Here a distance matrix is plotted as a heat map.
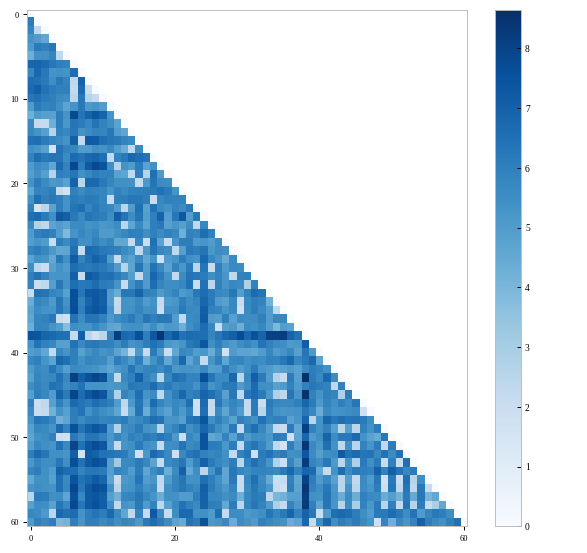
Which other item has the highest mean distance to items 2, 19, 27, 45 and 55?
38
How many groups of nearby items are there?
12
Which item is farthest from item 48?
24
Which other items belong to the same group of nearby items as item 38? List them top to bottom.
6, 8, 9, 10
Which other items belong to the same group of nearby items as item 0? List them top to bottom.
33, 57
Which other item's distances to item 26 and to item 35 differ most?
51
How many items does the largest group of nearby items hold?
13
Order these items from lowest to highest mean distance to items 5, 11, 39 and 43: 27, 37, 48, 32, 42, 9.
37, 48, 42, 27, 32, 9
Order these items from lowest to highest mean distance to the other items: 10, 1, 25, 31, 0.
25, 0, 1, 31, 10
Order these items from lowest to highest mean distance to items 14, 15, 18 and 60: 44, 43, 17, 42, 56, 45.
56, 45, 43, 42, 44, 17
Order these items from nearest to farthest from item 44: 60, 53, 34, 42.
42, 34, 53, 60
